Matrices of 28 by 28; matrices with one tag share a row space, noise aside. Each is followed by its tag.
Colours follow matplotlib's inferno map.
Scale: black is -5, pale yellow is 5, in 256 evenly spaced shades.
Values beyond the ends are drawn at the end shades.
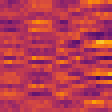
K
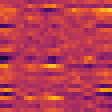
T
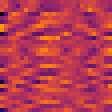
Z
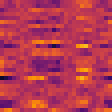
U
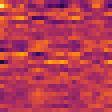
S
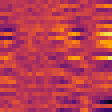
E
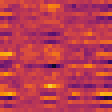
T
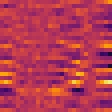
E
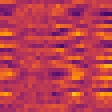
E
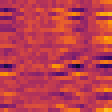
E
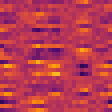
U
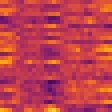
T
